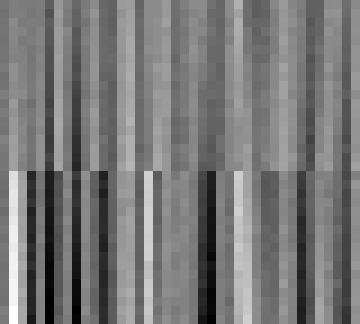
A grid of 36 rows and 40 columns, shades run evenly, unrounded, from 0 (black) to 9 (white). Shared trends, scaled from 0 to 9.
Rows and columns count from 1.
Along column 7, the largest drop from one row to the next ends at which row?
20
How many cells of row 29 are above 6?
4
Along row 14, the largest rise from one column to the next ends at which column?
7
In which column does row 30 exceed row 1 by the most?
2
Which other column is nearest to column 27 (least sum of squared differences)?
17
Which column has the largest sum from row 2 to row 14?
15
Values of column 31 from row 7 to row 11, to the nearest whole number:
5 5 5 5 5
